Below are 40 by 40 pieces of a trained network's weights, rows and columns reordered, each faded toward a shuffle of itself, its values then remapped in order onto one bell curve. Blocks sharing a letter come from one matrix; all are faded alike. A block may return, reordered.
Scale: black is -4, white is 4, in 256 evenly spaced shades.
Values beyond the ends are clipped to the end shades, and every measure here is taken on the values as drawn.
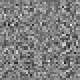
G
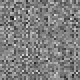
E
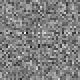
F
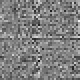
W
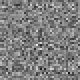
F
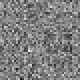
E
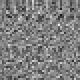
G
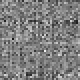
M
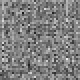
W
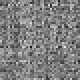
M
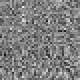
E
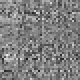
M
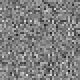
F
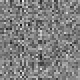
G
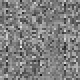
W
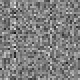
E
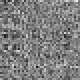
G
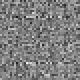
M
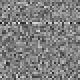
F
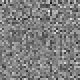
G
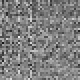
W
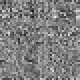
M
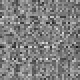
M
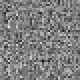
W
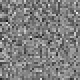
E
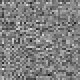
G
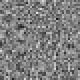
E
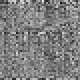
M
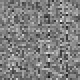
W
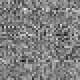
M
